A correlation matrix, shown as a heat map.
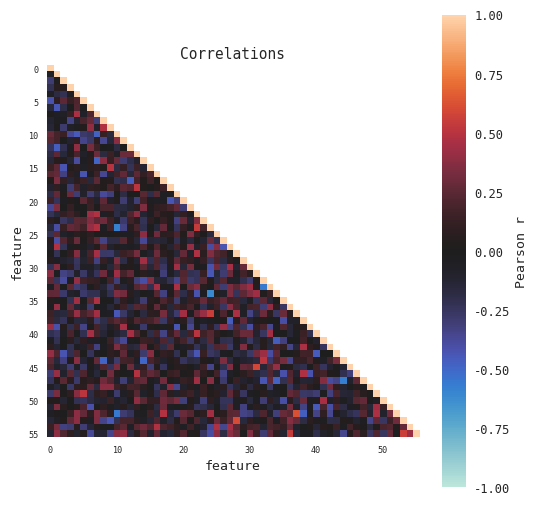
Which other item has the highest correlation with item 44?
32
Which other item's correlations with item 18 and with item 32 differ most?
13
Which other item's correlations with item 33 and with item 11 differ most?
39
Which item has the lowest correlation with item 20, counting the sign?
18
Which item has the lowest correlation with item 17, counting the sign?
12
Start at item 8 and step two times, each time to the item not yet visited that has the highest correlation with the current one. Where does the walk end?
15
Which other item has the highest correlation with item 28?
53
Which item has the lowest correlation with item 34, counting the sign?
24
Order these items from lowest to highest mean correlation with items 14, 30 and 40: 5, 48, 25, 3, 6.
5, 48, 3, 6, 25
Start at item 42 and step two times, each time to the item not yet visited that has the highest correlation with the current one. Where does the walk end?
46
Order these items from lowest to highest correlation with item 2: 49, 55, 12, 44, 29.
44, 12, 29, 49, 55
